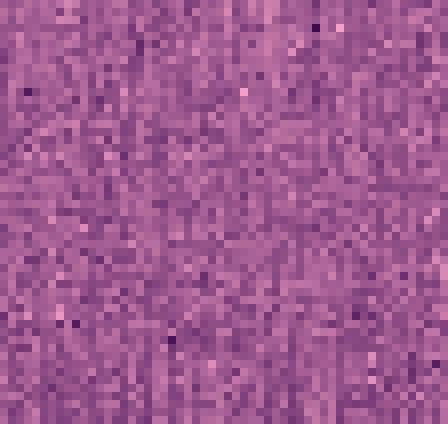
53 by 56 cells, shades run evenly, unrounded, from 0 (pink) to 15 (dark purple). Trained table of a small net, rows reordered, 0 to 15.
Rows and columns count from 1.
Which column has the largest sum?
12
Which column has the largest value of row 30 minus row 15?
27
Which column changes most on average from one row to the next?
47
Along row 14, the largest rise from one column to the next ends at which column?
15
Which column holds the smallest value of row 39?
8
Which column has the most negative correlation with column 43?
40
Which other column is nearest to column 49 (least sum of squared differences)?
39
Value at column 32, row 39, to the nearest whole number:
10
